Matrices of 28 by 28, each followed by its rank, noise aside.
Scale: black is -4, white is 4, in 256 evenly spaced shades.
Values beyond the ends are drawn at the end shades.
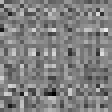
three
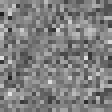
eight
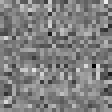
six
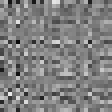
three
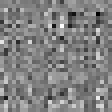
four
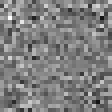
six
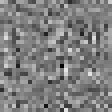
eight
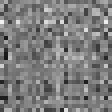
four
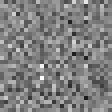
eight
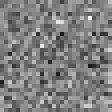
eight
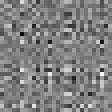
four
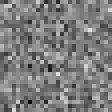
eight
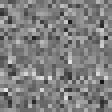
six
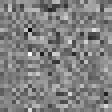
six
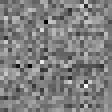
six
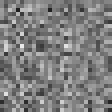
three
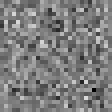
eight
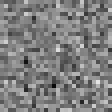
eight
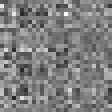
four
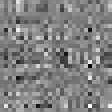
four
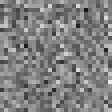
eight
